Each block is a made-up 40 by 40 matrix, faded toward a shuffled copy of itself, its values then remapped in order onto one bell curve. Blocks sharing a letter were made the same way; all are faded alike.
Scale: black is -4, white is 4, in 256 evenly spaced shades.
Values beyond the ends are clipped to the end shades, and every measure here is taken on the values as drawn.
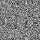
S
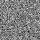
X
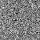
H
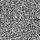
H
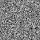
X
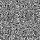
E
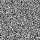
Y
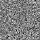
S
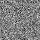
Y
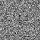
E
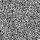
X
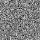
Y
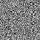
S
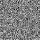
S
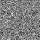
E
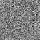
E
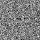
Y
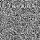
E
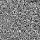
S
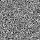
Y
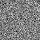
X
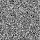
H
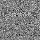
Y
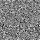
Y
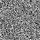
X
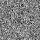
X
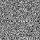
E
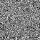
Y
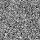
X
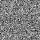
X
